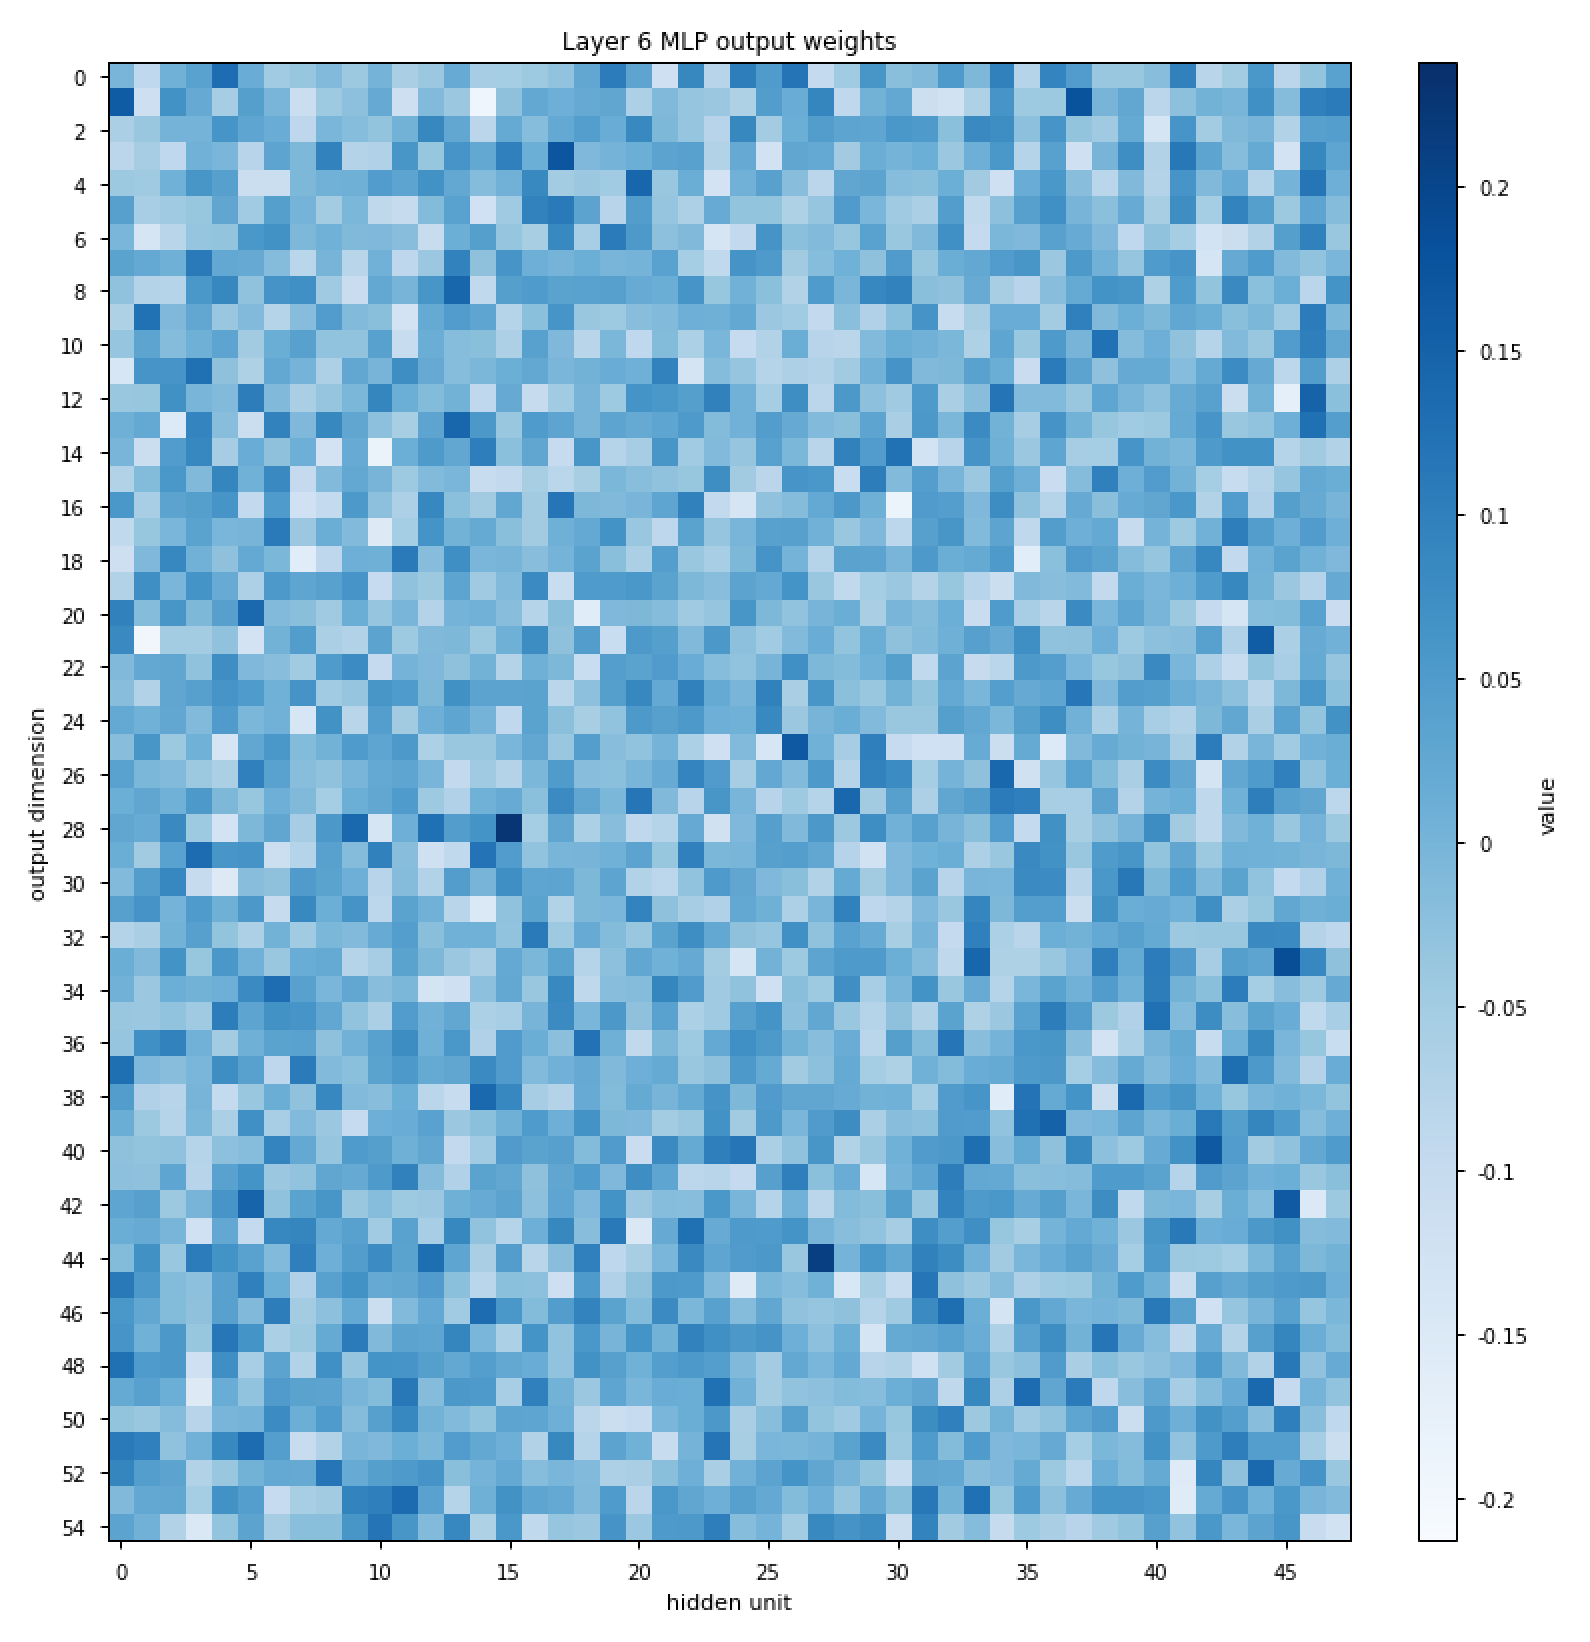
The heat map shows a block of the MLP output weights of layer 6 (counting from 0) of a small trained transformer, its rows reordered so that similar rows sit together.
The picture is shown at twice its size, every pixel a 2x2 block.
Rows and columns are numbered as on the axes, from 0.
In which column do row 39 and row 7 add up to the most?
35
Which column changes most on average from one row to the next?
5
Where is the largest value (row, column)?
28, 15
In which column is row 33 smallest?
24
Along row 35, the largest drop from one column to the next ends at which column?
41
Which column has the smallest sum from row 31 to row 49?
29
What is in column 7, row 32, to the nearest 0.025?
-0.05
